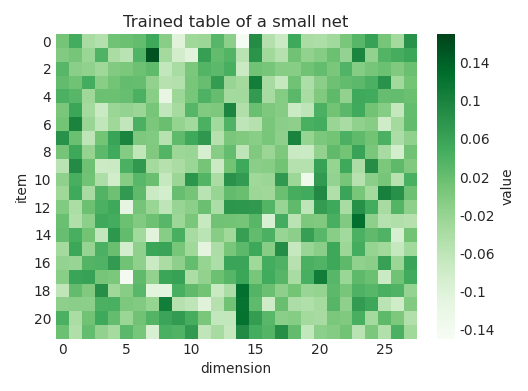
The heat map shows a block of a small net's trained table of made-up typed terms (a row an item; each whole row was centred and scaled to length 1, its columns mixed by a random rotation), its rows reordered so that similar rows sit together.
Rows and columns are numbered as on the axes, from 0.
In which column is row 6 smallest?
25
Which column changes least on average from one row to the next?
21
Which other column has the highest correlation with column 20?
13
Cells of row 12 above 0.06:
5
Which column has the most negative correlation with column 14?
12
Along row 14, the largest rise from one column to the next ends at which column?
4
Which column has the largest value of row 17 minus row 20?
20
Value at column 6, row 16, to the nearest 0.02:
-0.02
